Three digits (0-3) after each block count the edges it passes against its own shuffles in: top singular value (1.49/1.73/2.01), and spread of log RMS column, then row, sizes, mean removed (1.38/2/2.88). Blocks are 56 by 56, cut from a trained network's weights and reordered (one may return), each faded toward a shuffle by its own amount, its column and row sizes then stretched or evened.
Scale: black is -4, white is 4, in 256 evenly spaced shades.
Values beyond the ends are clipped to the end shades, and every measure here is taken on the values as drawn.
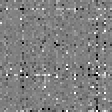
1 2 1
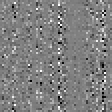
2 3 0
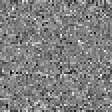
2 0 1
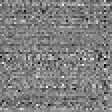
1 0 2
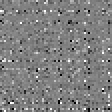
1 2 2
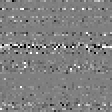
2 0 3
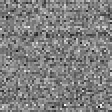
0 0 1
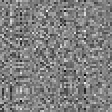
3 2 0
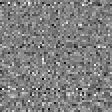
1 1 2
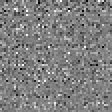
0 1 2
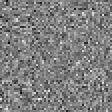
2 0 1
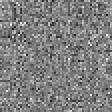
2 1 1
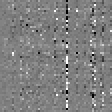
2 2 0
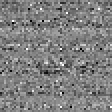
1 0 2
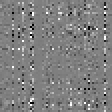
1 3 2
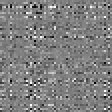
3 2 3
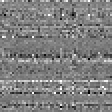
3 0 3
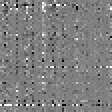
1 2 2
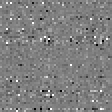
0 1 2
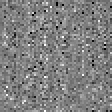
0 2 0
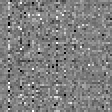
0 2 0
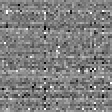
2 1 2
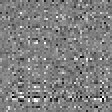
3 2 2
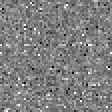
0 0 1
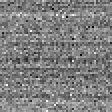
2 0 0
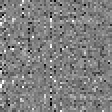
0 2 0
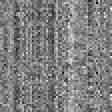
3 2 0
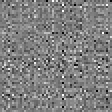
3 2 2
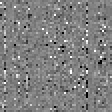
0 2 0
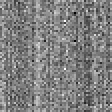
3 1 0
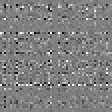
3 2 3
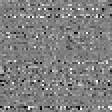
0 0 3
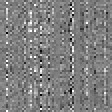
3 3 0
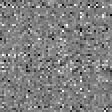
0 1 2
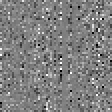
0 3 0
